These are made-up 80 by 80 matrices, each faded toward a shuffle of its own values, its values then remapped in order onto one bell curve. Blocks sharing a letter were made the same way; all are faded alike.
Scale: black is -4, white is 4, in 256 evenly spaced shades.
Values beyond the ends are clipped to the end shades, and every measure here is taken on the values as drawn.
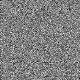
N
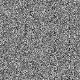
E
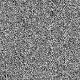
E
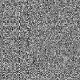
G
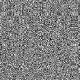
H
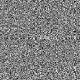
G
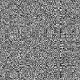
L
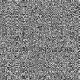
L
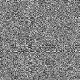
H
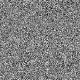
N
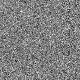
E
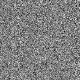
E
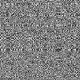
H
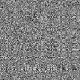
H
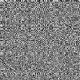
H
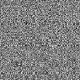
H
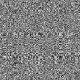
H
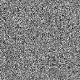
N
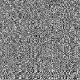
L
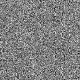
E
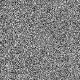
E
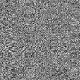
H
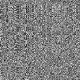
G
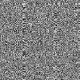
L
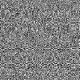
H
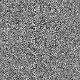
N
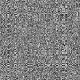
L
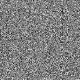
N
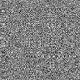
H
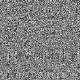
G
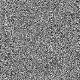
E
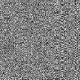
L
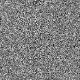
N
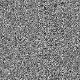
N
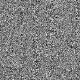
E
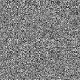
G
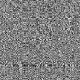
H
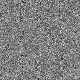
E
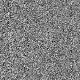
E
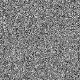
N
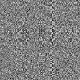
L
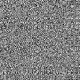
H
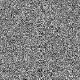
N
